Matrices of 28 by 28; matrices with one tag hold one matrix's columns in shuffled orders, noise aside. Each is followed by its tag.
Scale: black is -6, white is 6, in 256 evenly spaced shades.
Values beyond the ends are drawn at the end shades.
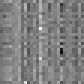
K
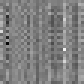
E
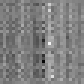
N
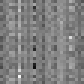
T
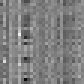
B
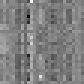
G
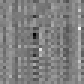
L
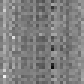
T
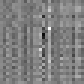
L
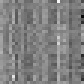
G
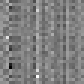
T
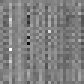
E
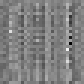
E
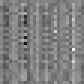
E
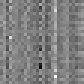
T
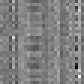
T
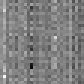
T
